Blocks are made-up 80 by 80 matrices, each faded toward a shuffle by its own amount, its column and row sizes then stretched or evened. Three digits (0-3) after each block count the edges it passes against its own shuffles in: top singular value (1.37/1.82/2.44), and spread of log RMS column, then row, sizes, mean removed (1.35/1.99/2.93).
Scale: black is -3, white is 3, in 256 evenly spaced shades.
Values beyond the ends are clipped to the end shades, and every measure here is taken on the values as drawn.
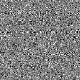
2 0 2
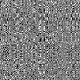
3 2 0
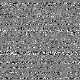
1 0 3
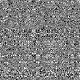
2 0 2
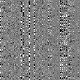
3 3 1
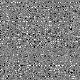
0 1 3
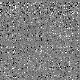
1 2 2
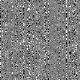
1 3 0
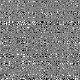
1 2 3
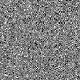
2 1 0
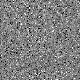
1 1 0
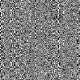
3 3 0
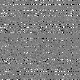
1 1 3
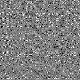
2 0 2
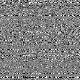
2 0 3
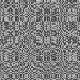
3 1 0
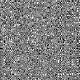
2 2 1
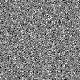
2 0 0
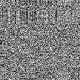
2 0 0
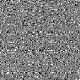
2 0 2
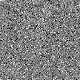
1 0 1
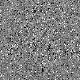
0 2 1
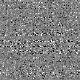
0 1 3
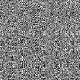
2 2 0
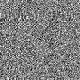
2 0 0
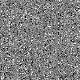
0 2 0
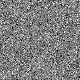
0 1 0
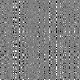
3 3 2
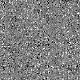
1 2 1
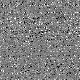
0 0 2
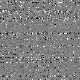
0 1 3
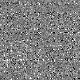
0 2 2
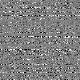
0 1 3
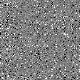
0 2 2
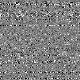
1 1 3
